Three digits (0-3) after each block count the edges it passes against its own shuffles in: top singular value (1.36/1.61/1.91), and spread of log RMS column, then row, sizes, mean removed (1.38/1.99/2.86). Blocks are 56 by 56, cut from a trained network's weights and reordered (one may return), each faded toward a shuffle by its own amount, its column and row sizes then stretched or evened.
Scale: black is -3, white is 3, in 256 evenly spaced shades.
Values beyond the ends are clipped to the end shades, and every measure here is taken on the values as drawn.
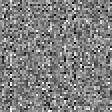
1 2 0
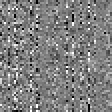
2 3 0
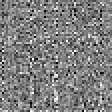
2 2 1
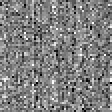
1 1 0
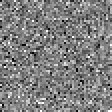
0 0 0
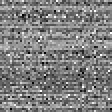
3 0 1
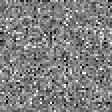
0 1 1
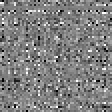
2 2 3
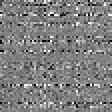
2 2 3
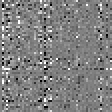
1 3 2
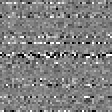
2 0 3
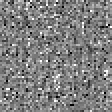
0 1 1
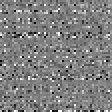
0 1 3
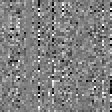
2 3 1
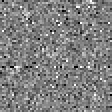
0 0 1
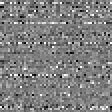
0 0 3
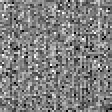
1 0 0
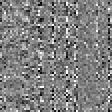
3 3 1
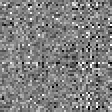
2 2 2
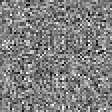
2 1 1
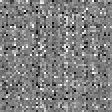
0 2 2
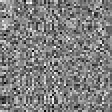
3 2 0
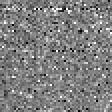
0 0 2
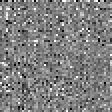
0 2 2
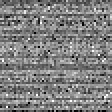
3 0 1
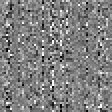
0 3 0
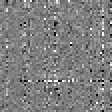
2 2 1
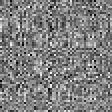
3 2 1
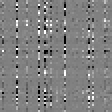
3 3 1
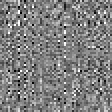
3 3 1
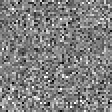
0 0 1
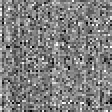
1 0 1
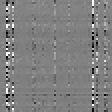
3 3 0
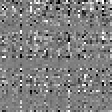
1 3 3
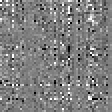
1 3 2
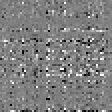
0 2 3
